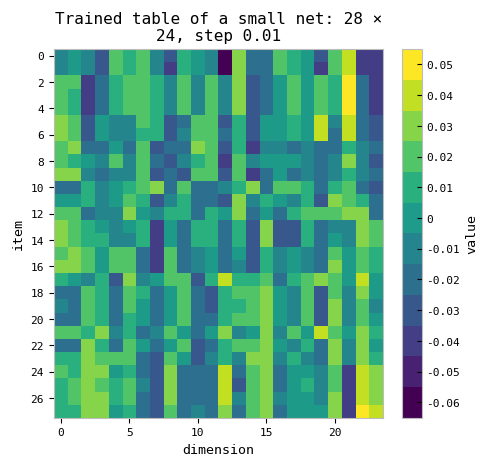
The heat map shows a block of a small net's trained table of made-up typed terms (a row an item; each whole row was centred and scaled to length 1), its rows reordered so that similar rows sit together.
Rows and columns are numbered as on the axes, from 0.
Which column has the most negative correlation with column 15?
21
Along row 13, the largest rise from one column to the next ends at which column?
15
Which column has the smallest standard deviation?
18
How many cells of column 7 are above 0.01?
1
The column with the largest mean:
20
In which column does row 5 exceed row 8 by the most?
19
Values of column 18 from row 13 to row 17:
0.01 0.01 -0.01 -0.01 0.02
